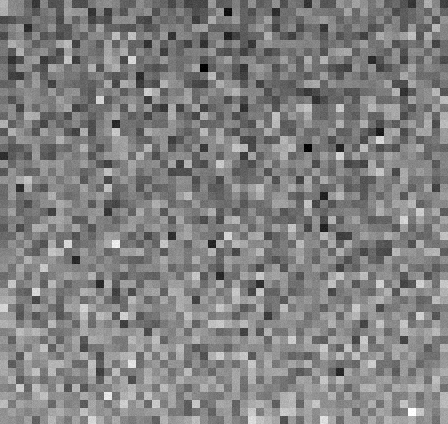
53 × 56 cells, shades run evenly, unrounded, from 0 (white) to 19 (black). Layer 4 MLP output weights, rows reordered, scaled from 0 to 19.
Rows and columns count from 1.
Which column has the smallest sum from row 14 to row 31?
56
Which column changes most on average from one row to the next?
43
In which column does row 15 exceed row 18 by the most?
48
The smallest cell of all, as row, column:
52, 52
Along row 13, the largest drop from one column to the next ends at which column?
13
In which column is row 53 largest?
36
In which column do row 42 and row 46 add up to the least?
17
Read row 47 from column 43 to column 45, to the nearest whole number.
16 7 9
